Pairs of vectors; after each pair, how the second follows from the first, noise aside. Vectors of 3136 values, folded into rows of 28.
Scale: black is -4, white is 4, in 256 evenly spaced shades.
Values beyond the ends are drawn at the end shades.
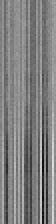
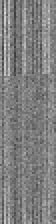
wrapped around, negated, shrunk.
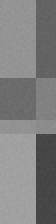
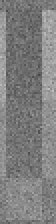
wrapped around, negated, shrunk.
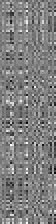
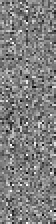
sign-scrambled.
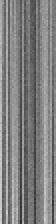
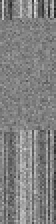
reversed, negated, partly zeroed.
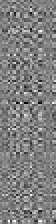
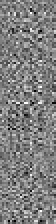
negated.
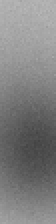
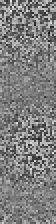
sign-scrambled.
